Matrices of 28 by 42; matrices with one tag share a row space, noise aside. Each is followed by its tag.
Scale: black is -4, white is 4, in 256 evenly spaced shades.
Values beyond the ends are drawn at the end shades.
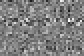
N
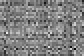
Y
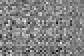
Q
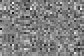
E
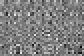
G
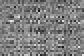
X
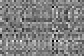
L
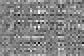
X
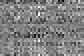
X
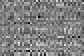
X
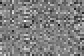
E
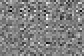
N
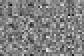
N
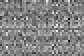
L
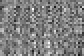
G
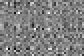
G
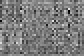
L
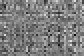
Y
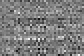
X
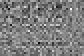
Q
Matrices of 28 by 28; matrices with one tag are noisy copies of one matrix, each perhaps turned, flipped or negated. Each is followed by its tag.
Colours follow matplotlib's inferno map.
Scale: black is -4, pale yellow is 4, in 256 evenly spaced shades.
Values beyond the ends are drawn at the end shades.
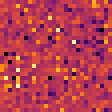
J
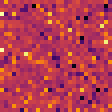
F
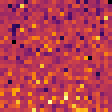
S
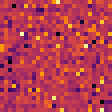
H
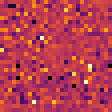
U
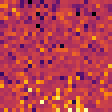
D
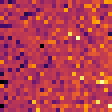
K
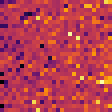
K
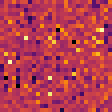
J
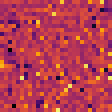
H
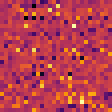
J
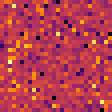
H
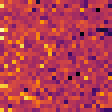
K
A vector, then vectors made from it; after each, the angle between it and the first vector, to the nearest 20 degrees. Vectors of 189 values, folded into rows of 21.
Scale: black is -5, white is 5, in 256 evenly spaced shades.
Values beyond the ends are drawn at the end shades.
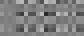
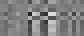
100 degrees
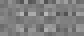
160 degrees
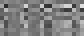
80 degrees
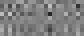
60 degrees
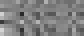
60 degrees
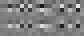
100 degrees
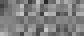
140 degrees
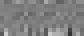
60 degrees
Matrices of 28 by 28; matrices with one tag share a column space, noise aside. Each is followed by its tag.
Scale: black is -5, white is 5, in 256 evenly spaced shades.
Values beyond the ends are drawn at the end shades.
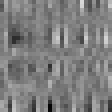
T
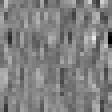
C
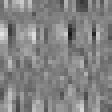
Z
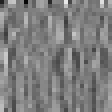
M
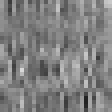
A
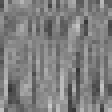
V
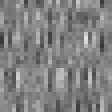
C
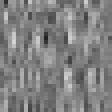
C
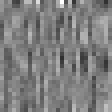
M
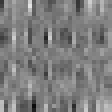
T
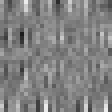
T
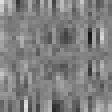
T
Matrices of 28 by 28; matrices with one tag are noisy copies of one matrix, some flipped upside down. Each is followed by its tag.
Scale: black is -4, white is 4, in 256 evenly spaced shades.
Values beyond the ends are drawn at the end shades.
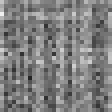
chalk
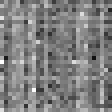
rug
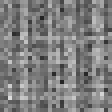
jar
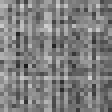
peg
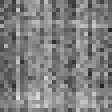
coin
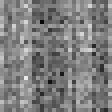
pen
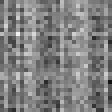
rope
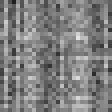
rope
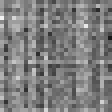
rug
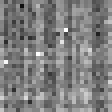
chalk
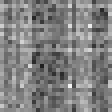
pen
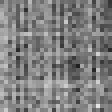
peg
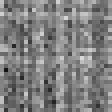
chalk
